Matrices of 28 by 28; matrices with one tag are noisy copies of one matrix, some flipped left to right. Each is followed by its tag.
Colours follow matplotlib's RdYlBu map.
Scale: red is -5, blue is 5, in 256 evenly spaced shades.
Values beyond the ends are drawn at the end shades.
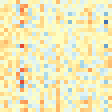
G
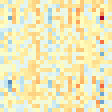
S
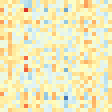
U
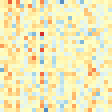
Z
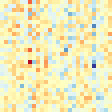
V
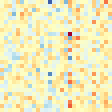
Z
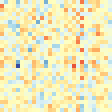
V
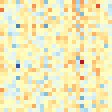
V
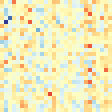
G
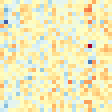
G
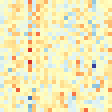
V
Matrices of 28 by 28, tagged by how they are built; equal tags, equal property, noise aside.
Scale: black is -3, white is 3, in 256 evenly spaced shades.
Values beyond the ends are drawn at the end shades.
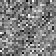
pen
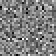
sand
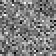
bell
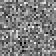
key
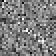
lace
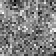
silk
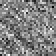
bell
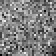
silk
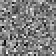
key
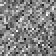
pen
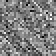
bell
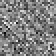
bell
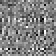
sand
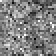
silk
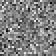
key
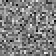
key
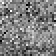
silk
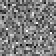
key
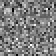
sand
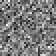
pen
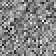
pen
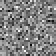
key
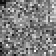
silk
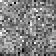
silk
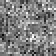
silk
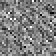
bell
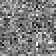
sand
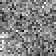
silk
